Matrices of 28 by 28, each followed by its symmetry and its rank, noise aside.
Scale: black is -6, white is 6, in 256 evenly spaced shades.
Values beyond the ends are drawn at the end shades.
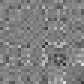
symmetric, rank three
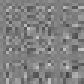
symmetric, rank three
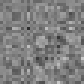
symmetric, rank three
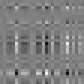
no symmetry, rank one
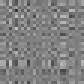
no symmetry, rank two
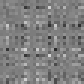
antisymmetric, rank two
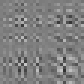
no symmetry, rank two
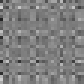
no symmetry, rank two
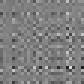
no symmetry, rank two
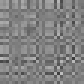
symmetric, rank two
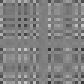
symmetric, rank one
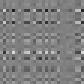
no symmetry, rank one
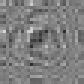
symmetric, rank two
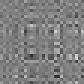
antisymmetric, rank two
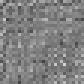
symmetric, rank three
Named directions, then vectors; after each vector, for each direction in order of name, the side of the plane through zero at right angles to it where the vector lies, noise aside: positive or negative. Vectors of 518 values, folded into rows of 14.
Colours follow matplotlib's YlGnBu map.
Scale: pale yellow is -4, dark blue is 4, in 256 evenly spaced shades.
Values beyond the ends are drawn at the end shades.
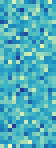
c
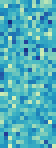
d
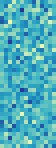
positive, negative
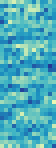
positive, negative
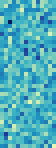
negative, positive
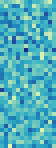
positive, positive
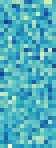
positive, positive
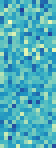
positive, negative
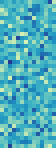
negative, negative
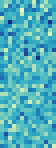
negative, positive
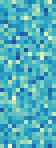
positive, positive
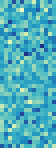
negative, positive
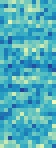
positive, negative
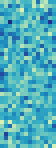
negative, positive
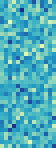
positive, negative
